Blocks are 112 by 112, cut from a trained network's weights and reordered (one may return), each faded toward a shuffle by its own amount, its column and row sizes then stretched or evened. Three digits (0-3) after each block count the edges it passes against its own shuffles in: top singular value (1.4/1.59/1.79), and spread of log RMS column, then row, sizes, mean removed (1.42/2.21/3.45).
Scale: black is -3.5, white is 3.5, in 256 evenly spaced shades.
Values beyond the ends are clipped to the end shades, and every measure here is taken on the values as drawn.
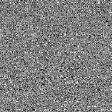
3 1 2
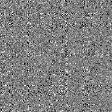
2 2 2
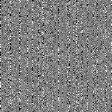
0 3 0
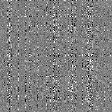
3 3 2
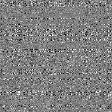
2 2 3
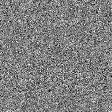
1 0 1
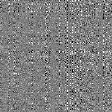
3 3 2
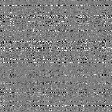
1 2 3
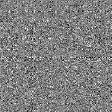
2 2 2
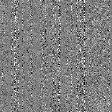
1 3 0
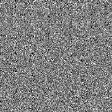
2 1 1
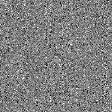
1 2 1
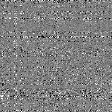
0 2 3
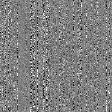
2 3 0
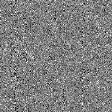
1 2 1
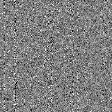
0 2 0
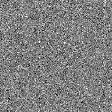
1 1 0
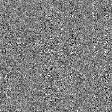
1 2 1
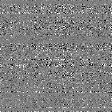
0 2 3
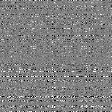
3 2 3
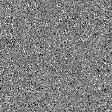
0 1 1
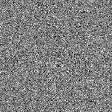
1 0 2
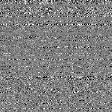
3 1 3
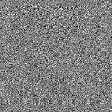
3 0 2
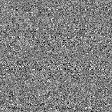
3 0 2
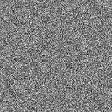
2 1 0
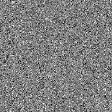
2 2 0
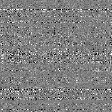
1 2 3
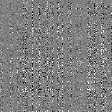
3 3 2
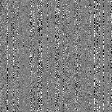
1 3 0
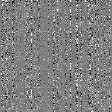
1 3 2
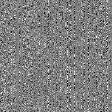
0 3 0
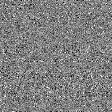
2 0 2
